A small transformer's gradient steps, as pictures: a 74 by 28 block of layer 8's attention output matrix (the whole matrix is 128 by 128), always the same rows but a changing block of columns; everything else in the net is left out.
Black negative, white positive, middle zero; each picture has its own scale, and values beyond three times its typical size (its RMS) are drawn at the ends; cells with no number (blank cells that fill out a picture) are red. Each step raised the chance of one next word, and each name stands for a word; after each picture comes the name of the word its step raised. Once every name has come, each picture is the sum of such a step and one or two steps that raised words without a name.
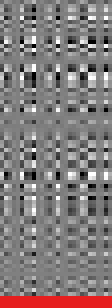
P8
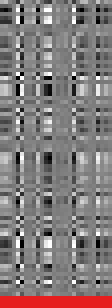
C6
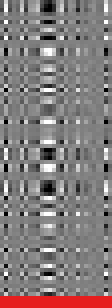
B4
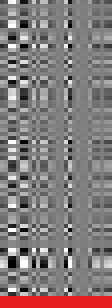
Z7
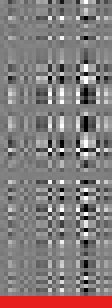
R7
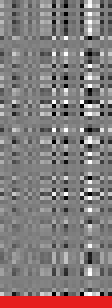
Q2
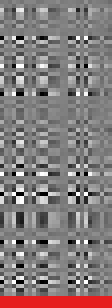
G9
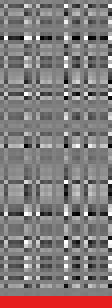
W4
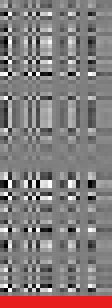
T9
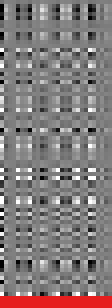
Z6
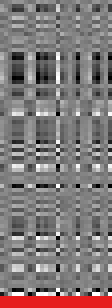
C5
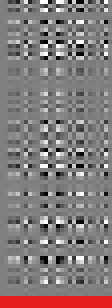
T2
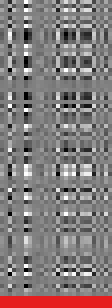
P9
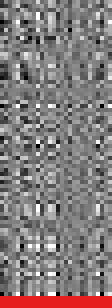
Q2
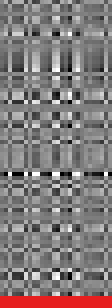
G9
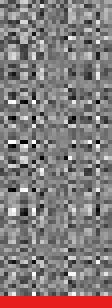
B4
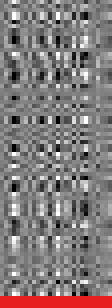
P9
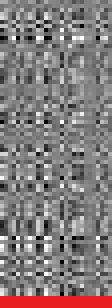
P9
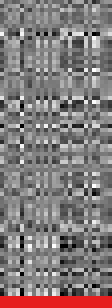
T9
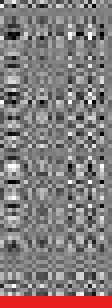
W4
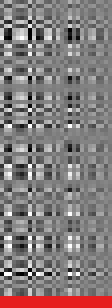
P9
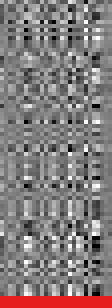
C6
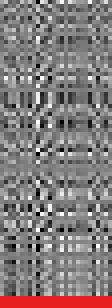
R7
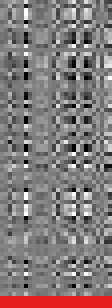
P9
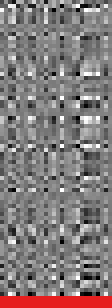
C6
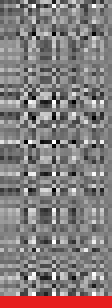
B4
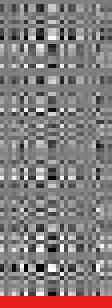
Z6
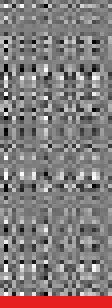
P8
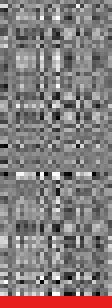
G9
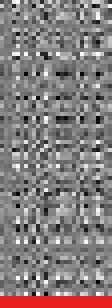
T2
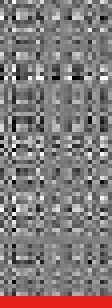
R7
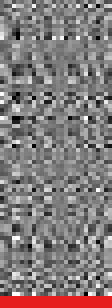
W4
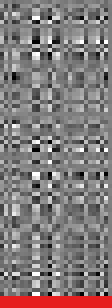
P8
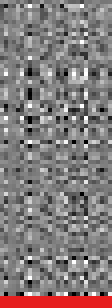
Z6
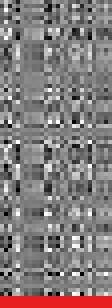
B4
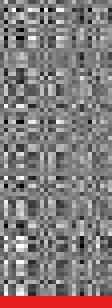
C6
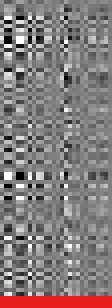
P8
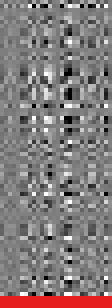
C5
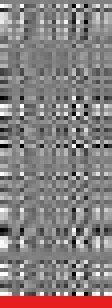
Q2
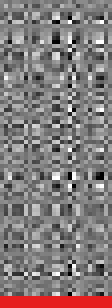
P8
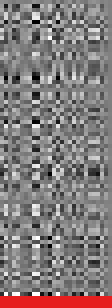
C5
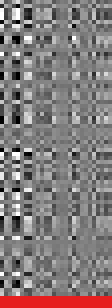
P9
